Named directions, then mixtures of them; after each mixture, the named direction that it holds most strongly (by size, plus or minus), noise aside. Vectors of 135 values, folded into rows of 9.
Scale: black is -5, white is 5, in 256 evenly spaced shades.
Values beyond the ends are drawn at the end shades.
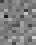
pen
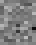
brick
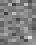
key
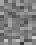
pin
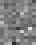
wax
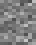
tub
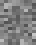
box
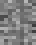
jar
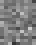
wax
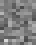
pin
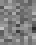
brick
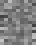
jar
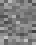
jar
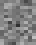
brick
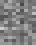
jar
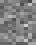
tub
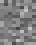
wax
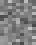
jar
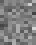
brick
